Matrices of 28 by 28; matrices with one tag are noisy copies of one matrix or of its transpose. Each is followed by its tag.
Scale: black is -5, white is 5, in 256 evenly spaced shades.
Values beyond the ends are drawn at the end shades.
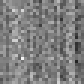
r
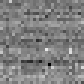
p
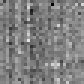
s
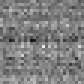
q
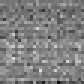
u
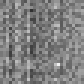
s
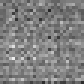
u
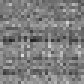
q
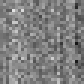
r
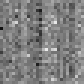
q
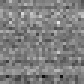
r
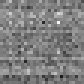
r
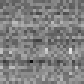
p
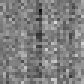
q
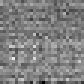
u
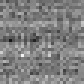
q
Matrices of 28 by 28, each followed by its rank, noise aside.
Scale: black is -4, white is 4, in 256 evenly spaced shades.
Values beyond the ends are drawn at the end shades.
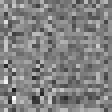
three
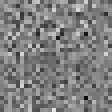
six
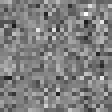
six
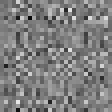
three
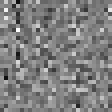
five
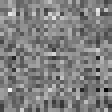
four
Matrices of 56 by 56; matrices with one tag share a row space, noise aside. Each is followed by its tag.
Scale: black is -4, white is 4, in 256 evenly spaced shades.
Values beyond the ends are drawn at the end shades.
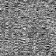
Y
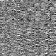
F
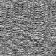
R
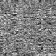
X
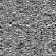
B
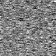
B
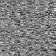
F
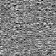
X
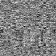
X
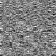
B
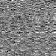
F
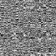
X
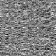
Y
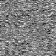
Y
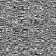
R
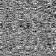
B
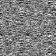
B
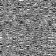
B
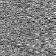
F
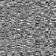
F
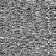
F
